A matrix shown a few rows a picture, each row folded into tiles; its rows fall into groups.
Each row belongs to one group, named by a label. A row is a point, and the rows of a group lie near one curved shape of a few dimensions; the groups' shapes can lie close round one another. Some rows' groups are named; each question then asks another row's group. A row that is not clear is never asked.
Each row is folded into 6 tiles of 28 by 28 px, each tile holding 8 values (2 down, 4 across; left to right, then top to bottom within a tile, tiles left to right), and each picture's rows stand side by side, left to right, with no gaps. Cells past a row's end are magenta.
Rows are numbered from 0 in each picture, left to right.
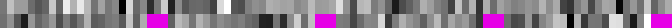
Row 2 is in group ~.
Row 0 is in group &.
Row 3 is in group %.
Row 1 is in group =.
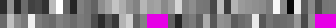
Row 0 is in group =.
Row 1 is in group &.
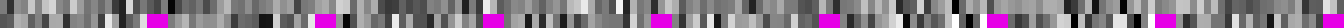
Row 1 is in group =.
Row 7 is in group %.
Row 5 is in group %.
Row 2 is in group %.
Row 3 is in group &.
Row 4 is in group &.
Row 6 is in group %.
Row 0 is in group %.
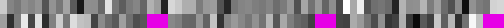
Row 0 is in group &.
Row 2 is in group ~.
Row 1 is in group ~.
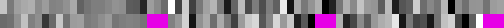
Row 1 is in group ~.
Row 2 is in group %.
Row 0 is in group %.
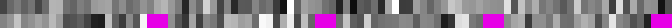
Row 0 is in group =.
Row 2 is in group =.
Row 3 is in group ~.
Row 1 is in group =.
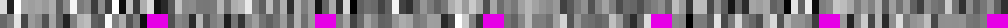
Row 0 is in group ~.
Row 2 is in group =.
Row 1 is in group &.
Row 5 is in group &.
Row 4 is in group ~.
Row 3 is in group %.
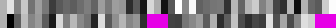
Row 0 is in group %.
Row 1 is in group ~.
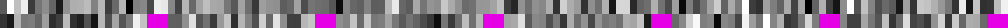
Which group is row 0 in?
~
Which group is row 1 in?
%
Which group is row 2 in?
=
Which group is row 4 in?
%
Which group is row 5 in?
~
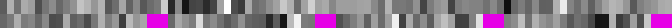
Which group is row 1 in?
=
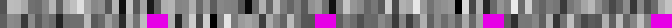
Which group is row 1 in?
&
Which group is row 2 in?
&
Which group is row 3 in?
~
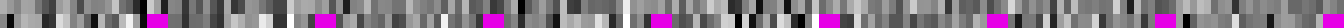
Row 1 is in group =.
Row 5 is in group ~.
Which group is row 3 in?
=
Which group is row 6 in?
&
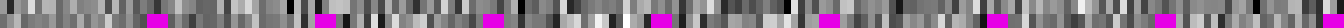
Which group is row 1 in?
&
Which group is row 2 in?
&
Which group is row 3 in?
=
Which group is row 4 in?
=
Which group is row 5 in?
~
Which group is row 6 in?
~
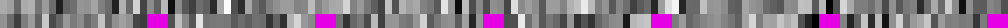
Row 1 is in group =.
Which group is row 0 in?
~
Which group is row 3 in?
~
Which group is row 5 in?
&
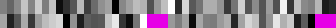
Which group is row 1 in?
~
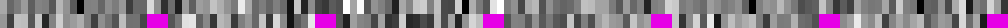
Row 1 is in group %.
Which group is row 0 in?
&
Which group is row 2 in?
~
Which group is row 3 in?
~
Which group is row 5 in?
&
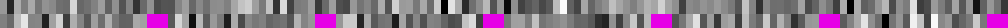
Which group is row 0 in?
%
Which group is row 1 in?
&
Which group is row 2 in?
&
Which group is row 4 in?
%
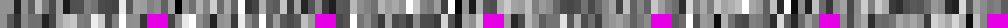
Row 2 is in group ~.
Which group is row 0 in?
=
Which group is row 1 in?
%
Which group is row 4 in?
~
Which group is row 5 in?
=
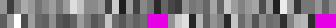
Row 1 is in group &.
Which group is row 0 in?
~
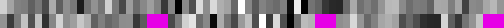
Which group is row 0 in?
&
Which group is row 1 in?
%
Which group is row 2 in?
=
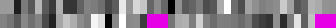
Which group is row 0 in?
=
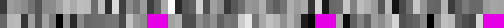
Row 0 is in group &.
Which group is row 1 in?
~
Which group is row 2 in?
%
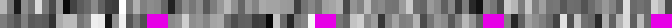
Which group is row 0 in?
=
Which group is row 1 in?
=
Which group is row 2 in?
%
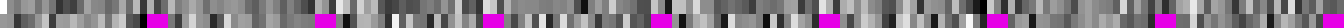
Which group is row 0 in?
~
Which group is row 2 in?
%
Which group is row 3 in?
&
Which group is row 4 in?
%
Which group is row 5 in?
%
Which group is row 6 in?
~
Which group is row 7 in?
~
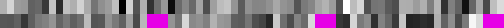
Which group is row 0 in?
&
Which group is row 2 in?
~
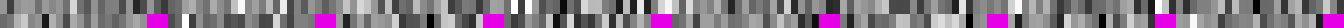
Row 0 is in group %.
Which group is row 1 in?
~
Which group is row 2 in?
%
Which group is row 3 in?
~
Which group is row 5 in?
=
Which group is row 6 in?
%
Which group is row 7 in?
&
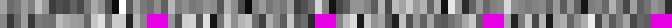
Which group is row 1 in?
&
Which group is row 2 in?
&
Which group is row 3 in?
&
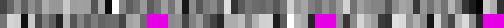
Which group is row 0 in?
&
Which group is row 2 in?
%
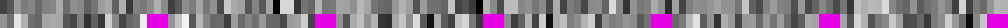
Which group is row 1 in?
&
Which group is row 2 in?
%
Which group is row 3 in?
&
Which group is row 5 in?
=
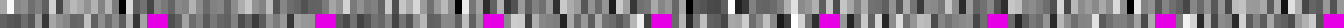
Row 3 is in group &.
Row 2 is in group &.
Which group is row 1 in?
~
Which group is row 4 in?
=
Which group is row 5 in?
&
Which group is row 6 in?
&
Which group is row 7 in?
&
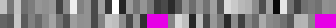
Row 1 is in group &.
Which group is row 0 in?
~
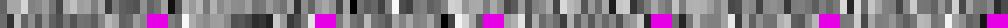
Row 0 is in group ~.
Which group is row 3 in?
&
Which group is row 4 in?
%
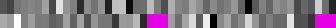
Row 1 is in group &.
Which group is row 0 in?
&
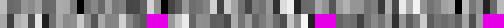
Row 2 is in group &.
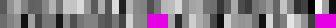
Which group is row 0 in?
&
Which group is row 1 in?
%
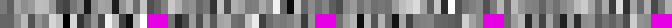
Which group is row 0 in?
%
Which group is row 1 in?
&
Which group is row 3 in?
&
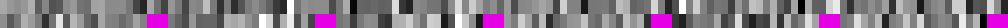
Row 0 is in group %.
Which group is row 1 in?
=
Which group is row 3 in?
&
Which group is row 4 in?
~
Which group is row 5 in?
&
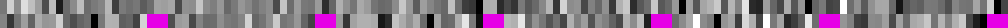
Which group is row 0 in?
%
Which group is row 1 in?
~
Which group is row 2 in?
%
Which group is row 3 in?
&
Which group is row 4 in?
%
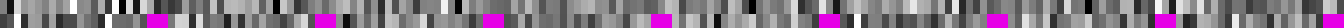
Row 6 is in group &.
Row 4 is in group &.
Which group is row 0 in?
~
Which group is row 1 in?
&
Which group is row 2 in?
&
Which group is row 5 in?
~
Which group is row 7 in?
%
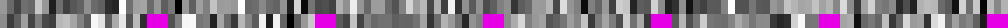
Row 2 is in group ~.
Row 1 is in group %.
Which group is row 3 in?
&
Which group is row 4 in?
=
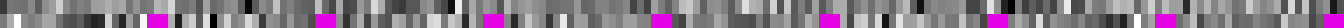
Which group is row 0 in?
=
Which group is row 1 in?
&
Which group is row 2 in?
=
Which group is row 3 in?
%
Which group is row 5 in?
&
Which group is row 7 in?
~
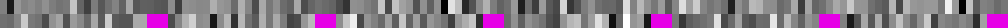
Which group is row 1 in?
%
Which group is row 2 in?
&
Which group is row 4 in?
~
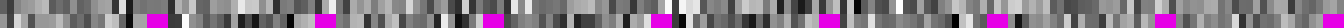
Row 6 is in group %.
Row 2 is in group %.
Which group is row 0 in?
=
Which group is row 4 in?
~
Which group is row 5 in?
=
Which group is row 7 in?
%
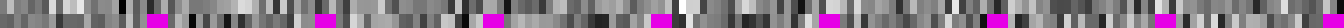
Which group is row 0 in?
&
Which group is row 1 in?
&
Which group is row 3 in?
=
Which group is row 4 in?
~
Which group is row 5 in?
~
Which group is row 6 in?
%
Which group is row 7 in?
&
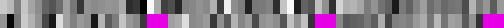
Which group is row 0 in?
%
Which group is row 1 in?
&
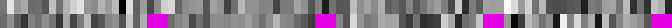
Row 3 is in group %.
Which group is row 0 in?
&
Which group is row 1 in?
~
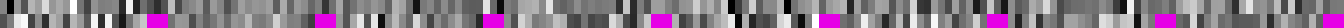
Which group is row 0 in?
%
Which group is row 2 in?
&
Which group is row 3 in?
=
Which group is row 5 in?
%
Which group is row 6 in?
=
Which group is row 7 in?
~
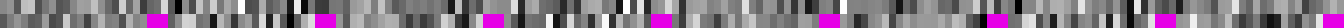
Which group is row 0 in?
~
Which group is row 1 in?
%
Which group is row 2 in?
=
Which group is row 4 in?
%
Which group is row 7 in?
=
